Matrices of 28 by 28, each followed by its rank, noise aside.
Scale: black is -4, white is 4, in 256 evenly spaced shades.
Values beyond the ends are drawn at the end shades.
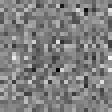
six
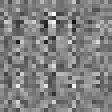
three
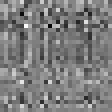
three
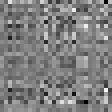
three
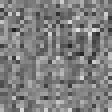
six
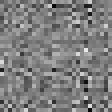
four
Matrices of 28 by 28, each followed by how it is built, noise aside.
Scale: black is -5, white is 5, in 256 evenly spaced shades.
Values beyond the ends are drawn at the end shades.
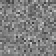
noise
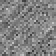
Hankel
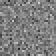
noise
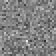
noise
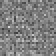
blocks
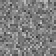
noise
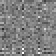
low rank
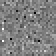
sparse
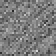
Hankel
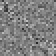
banded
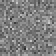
noise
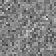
Hankel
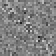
banded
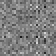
low rank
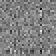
low rank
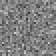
noise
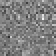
low rank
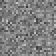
repeating rows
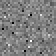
sparse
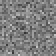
blocks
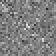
banded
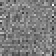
low rank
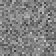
noise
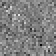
banded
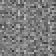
repeating rows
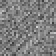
Hankel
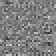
low rank
